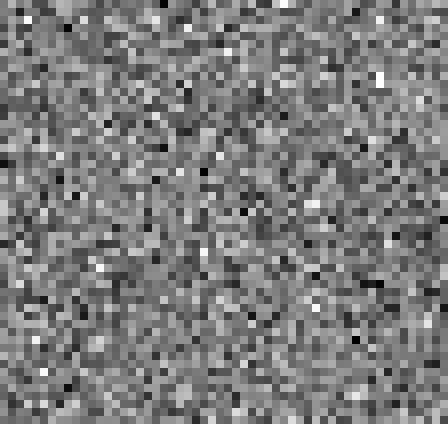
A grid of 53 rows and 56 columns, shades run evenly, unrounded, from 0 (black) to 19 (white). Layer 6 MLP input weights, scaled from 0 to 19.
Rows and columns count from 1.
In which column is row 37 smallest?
54
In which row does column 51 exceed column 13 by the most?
52
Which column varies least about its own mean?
16
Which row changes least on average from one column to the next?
48
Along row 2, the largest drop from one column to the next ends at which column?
45
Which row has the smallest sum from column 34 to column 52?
30
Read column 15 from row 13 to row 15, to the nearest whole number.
7 10 5
